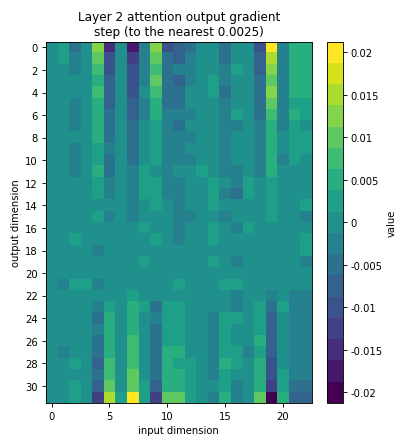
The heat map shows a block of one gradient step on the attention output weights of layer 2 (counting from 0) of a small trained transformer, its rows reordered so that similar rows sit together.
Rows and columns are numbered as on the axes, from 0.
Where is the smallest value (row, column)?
31, 19
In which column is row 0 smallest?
7
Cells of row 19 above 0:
2
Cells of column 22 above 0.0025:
5
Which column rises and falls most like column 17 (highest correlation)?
14
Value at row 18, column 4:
-0.0025
